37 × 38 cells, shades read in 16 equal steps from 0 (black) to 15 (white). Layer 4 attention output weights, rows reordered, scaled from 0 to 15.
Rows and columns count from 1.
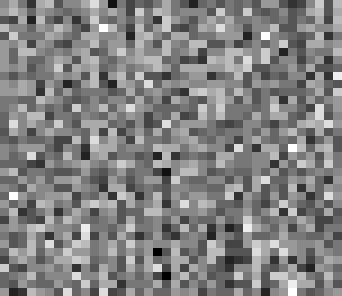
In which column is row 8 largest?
28
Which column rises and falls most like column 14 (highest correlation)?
26
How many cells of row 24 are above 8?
10
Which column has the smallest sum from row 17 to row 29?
19
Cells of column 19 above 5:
24
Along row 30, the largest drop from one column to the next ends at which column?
11
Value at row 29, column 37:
7
